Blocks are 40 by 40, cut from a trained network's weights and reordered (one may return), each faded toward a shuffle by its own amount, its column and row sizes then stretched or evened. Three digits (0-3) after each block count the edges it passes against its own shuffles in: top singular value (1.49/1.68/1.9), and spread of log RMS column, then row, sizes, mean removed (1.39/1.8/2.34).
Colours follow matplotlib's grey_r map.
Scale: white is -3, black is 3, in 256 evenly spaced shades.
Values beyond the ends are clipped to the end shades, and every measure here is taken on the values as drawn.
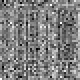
3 0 1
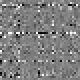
1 2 3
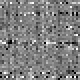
0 0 3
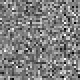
1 2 0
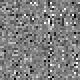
0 2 1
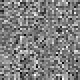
2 2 0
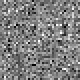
1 2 1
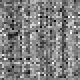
3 0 2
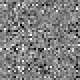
0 2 2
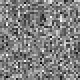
2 2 0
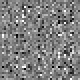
1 3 1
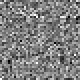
0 0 1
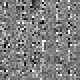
0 3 1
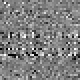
1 0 3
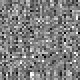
2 1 2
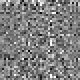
2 1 2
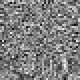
1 0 0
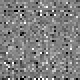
0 2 3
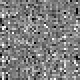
0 2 0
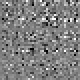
0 2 3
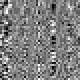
3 3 0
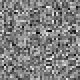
2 0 2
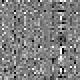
1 3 1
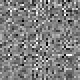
2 2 2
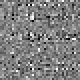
1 2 2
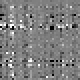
2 3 3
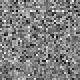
0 0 2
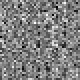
2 2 0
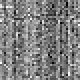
3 1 0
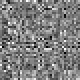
3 2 2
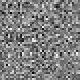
2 1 1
